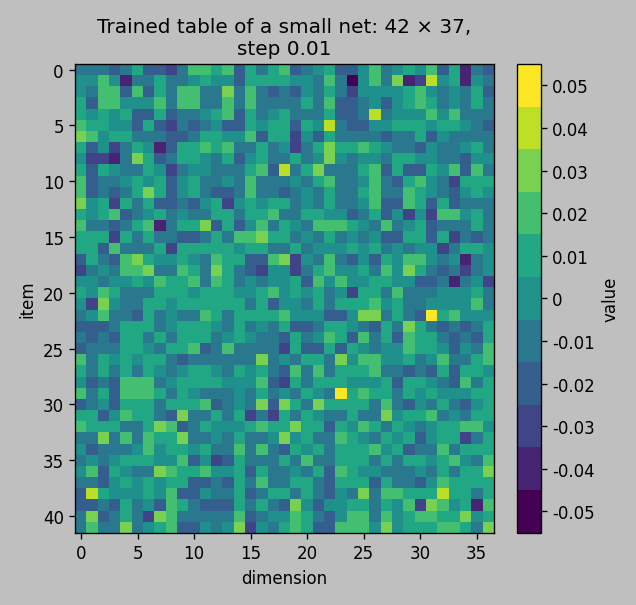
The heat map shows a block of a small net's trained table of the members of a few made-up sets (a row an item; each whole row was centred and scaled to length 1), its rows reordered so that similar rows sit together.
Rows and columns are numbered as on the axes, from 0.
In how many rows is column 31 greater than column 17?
25
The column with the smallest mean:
3
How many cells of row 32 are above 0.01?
8
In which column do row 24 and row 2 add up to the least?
24
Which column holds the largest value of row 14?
11
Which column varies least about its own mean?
20
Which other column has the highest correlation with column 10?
13
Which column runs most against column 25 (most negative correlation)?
22
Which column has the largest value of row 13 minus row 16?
32
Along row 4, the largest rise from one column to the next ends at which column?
26
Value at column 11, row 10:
-0.01
